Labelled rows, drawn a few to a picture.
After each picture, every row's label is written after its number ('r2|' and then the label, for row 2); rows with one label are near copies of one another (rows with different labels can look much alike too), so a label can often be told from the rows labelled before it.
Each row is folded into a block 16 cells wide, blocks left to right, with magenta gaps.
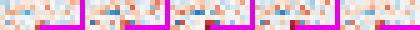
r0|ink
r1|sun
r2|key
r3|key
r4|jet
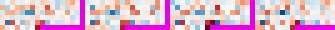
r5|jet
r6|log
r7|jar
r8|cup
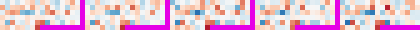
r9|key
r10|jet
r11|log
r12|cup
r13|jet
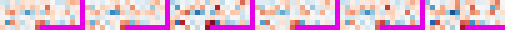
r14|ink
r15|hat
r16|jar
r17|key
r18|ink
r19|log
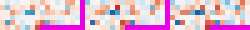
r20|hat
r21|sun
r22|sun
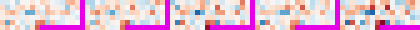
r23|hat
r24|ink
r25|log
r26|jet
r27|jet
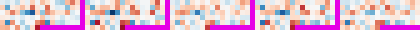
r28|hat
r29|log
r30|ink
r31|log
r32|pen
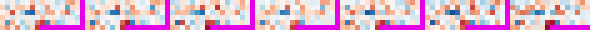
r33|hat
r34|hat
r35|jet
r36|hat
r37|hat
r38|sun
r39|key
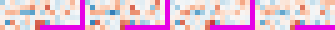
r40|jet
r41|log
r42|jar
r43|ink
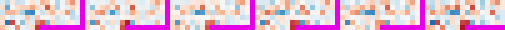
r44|jet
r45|jar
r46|hat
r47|key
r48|sun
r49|jet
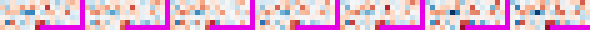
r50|jet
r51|ink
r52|cup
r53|pen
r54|jar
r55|log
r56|log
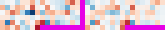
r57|hat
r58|jar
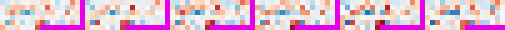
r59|ink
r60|jar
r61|ink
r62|key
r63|jar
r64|sun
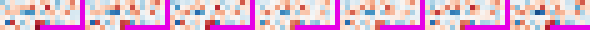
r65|jet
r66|jet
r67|jar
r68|pen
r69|pen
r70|pen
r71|hat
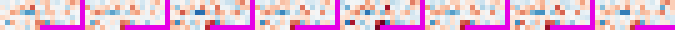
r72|sun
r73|key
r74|hat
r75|key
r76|jar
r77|key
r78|key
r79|hat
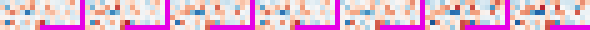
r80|cup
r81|cup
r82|sun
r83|cup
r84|log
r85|sun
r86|sun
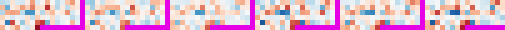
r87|jet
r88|ink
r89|hat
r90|sun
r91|hat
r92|hat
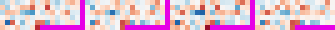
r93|jet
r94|log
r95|hat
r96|pen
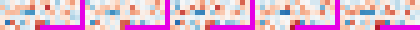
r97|jet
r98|log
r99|pen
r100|hat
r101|key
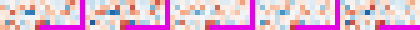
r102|hat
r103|sun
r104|jar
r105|log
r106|cup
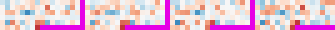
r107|log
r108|key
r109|cup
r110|ink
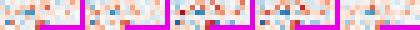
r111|jet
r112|cup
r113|pen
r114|pen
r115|hat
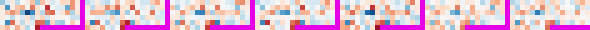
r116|log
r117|jet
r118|hat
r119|jar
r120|hat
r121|hat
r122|cup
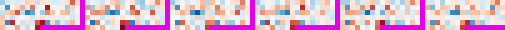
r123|jar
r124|key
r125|log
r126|jet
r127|cup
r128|hat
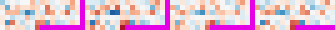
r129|log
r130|hat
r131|hat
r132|key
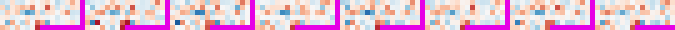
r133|jet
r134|jar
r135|sun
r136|hat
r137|log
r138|ink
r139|pen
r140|ink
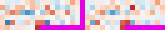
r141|key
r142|jar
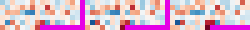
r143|jet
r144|jet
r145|key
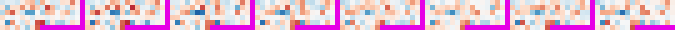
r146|pen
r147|pen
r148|sun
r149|sun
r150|ink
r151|log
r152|jet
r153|log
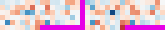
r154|sun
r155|log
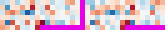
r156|cup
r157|ink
